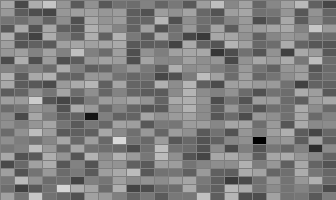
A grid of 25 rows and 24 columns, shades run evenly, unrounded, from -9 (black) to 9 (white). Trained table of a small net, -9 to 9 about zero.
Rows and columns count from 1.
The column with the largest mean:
9
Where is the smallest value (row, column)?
18, 19
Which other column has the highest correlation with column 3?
15
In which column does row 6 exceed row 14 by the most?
5
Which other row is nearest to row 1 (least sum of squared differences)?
10
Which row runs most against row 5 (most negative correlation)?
13
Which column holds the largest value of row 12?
14
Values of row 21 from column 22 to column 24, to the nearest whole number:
3 -2 -3
